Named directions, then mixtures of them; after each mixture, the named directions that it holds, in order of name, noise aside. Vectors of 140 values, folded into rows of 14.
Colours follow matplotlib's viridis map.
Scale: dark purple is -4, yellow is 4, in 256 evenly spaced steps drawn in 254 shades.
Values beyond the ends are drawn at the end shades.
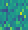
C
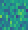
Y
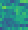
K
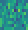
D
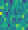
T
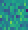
Y.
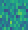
Y.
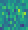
D, K, Y.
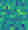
C, D, K.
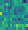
K, T.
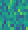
C, D, T.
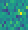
C, D, Y.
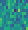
D.
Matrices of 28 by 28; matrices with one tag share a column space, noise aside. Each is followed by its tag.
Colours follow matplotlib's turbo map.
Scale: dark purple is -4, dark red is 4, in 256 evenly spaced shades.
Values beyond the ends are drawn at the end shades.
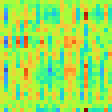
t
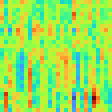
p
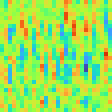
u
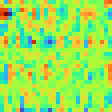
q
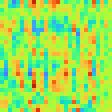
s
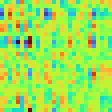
q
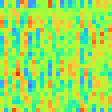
s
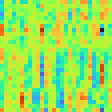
p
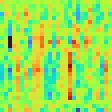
t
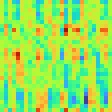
p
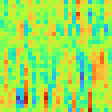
p
